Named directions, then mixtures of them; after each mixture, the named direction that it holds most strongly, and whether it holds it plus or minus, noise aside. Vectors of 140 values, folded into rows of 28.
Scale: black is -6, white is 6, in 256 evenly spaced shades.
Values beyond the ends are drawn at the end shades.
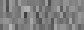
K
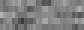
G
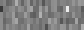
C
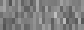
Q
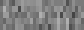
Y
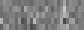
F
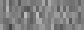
K, minus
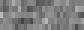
G, plus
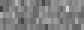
C, plus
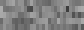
G, plus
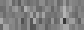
F, plus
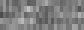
G, minus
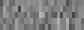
Y, plus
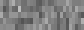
Y, minus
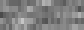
G, minus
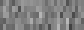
Y, plus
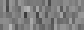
K, plus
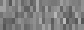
Q, plus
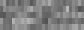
G, minus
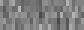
Y, minus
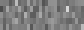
C, plus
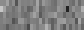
C, minus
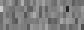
C, minus
